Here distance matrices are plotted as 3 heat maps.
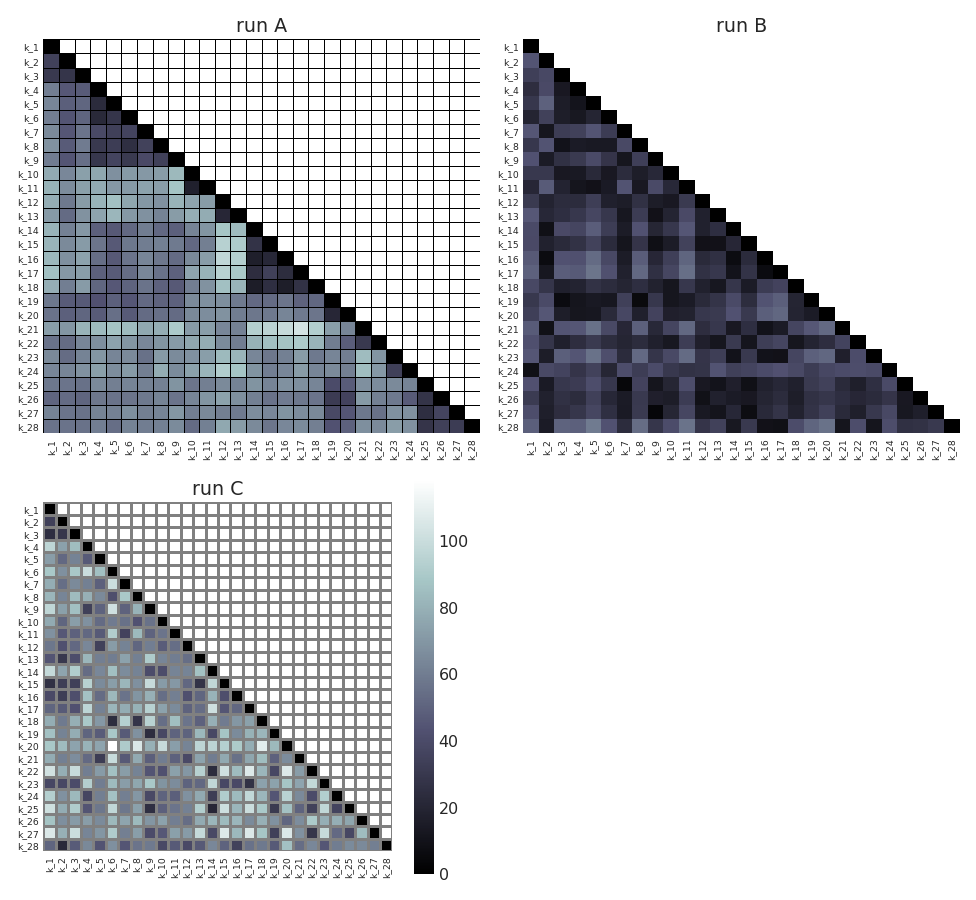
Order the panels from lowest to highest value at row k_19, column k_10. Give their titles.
run B, run C, run A
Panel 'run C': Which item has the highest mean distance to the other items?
k_20
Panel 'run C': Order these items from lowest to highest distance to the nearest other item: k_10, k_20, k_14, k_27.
k_14, k_27, k_10, k_20
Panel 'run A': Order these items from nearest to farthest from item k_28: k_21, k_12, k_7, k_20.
k_20, k_7, k_21, k_12
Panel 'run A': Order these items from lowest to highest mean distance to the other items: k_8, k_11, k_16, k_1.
k_8, k_16, k_1, k_11
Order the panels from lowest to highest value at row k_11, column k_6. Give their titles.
run B, run A, run C
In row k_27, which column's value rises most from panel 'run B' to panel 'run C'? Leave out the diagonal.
k_15
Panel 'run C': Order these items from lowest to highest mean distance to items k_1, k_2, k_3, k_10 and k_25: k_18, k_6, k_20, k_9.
k_9, k_18, k_6, k_20
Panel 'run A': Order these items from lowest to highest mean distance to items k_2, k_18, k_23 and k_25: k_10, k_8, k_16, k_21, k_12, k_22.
k_16, k_8, k_10, k_22, k_12, k_21
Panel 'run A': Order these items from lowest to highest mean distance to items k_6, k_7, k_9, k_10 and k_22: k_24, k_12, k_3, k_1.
k_3, k_1, k_24, k_12
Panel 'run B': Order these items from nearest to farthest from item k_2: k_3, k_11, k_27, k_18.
k_27, k_18, k_3, k_11
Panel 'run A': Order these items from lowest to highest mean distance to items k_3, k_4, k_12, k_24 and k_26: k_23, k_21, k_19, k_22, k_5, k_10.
k_19, k_5, k_23, k_22, k_10, k_21
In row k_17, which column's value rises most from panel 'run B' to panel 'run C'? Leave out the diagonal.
k_14
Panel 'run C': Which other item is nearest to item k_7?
k_11
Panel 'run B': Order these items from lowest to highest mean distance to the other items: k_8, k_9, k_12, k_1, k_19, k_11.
k_12, k_9, k_19, k_8, k_11, k_1
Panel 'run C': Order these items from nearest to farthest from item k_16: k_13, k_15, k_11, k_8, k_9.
k_15, k_13, k_11, k_8, k_9
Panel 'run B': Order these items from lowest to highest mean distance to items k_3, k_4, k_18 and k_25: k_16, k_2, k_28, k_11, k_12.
k_12, k_11, k_2, k_16, k_28
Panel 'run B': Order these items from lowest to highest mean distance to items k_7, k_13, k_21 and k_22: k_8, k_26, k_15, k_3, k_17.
k_15, k_26, k_17, k_3, k_8
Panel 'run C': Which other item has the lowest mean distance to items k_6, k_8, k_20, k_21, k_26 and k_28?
k_12
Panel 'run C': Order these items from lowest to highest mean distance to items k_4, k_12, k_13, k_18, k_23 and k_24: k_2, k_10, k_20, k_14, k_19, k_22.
k_2, k_10, k_19, k_14, k_22, k_20
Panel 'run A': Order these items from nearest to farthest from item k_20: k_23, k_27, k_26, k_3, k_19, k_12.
k_19, k_26, k_27, k_3, k_23, k_12
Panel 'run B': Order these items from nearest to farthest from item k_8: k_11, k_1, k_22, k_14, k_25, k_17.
k_11, k_22, k_1, k_25, k_14, k_17
